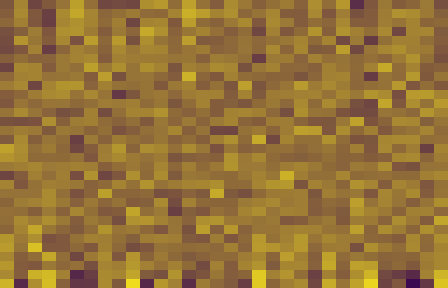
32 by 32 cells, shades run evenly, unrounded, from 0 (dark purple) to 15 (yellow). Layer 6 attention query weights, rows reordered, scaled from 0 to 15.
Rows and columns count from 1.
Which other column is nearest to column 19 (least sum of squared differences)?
32
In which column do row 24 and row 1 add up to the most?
6
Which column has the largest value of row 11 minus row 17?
31
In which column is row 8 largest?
28
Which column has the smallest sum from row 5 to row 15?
1
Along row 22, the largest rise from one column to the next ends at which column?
16
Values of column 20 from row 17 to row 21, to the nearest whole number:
7 7 7 8 10
